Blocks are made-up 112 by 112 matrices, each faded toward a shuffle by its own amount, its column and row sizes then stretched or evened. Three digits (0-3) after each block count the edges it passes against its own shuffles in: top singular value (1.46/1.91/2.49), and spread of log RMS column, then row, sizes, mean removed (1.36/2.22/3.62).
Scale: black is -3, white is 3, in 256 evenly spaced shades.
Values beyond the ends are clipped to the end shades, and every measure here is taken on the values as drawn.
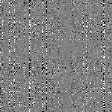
2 3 2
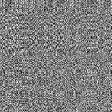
3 2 1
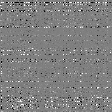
2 2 3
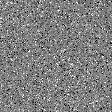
0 1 0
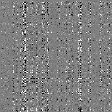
3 3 2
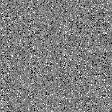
0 2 0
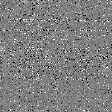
0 2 2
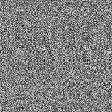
3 1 1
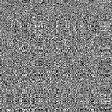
3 1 2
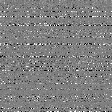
2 0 3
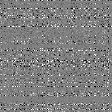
2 2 3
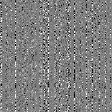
3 3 0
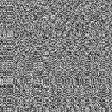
3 0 1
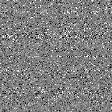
2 0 2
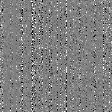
1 3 0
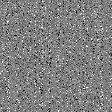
0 2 0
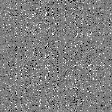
0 2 1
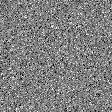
1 0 0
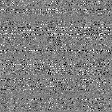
1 1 3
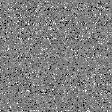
1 1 2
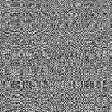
3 1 2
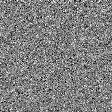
0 0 1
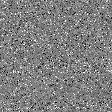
0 0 1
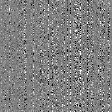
1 3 1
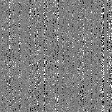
1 3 0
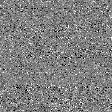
0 0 2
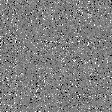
0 1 1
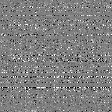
2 1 3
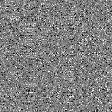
2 0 1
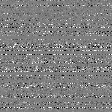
0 0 3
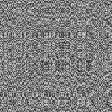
3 0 1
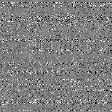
2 1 3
